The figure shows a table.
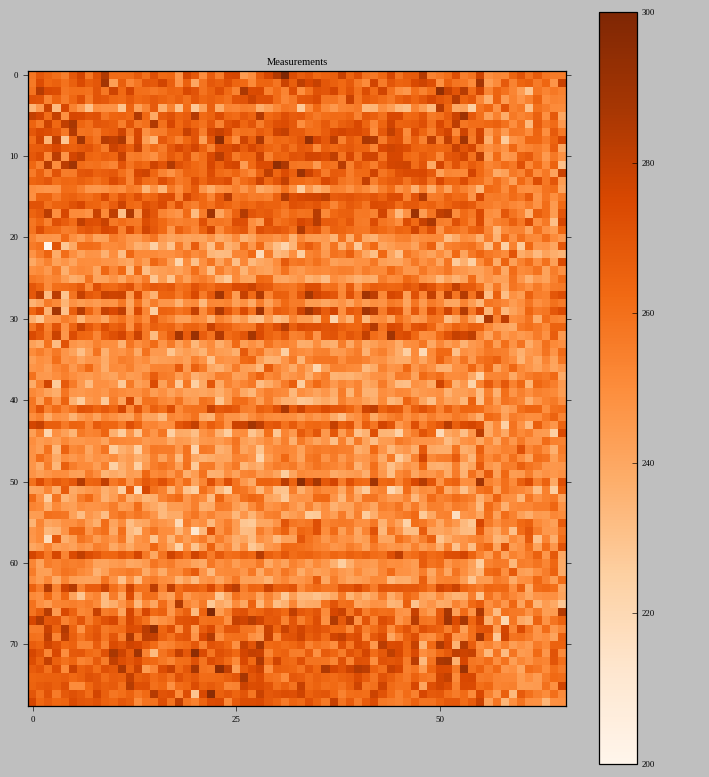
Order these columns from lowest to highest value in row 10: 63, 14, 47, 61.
63, 14, 47, 61
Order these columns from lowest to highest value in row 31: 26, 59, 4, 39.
59, 4, 26, 39
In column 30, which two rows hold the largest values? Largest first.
11, 0
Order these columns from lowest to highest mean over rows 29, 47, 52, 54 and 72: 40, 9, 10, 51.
9, 40, 10, 51
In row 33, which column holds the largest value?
4
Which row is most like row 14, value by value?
61
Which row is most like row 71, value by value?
32
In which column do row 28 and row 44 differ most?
55
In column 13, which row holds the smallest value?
51
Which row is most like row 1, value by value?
50
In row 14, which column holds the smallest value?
33
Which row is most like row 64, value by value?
40
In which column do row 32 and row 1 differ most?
20
